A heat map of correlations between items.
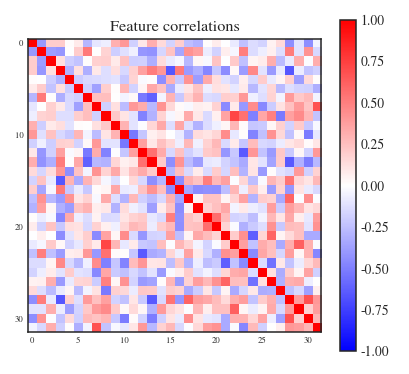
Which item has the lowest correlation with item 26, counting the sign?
24
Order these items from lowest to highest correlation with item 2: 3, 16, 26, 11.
11, 16, 3, 26
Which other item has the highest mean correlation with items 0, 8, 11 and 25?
22
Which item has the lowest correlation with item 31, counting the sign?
23
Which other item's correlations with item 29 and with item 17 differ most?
4
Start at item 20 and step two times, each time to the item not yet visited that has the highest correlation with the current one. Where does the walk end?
15
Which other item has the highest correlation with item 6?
1
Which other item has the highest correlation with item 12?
13
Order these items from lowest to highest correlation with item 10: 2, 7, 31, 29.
7, 31, 29, 2
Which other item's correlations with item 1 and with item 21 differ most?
30
